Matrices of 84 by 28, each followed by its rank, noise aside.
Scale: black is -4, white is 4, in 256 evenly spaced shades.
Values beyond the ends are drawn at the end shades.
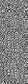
six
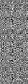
six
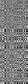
two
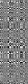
two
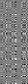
two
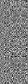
six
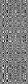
three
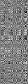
four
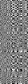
two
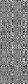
three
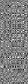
four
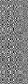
three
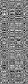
three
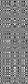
two
